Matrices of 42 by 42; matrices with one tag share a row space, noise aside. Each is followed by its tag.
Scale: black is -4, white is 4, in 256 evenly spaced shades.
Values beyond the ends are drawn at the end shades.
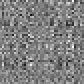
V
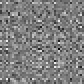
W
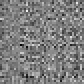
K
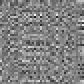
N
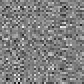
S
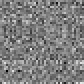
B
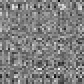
W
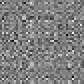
V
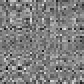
B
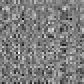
S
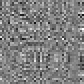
N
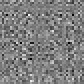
V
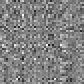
S
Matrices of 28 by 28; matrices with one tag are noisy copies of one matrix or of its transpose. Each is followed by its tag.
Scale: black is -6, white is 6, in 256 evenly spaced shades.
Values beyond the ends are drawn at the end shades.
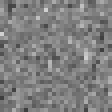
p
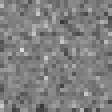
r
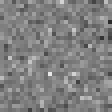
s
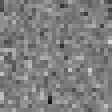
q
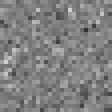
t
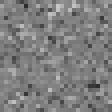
t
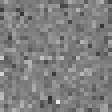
q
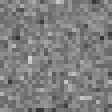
s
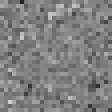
t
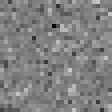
q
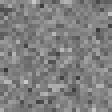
p
